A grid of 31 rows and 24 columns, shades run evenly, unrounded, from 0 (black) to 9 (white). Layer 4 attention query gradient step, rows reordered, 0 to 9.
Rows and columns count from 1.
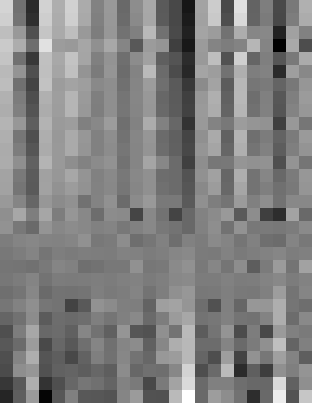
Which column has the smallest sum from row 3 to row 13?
15
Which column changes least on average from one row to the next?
5
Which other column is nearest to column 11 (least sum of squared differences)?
21
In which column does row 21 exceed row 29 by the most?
19
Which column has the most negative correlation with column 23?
22
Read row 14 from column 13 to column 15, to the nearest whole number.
4 4 3
